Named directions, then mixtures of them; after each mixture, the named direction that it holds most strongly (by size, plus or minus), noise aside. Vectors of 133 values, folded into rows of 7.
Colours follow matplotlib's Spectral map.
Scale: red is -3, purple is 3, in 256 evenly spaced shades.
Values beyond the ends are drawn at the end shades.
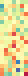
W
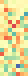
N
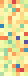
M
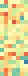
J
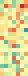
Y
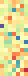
M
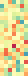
W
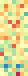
N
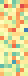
Y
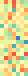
M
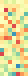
N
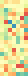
N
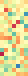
N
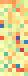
M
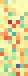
N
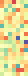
M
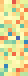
M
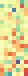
W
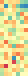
Y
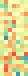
J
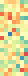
J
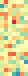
J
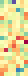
M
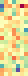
Y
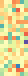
M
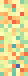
J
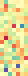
N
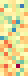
Y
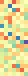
M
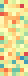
J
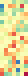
W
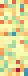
W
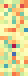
Y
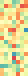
Y
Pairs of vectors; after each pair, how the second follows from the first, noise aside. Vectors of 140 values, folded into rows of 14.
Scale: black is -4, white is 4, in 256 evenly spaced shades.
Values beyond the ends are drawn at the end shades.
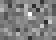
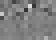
wrapped around, negated, partly zeroed.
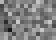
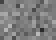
negated, partly zeroed.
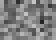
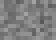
shrunk.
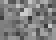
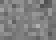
wrapped around, negated, shrunk.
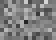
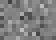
wrapped around, negated, partly zeroed.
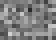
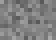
wrapped around, negated, shrunk.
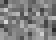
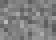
shrunk.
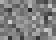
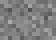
shrunk.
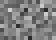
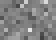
wrapped around, negated, partly zeroed.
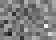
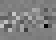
negated, partly zeroed.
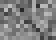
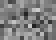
shuffled.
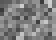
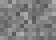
wrapped around, shrunk.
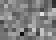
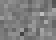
shrunk.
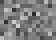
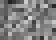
shuffled.
